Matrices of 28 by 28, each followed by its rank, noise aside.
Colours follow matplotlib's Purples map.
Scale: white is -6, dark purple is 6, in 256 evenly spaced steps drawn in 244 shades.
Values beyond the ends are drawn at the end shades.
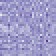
three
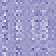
three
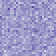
eight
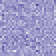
eight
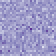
eight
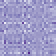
three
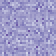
eight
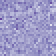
eight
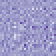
six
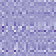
three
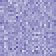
eight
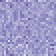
eight
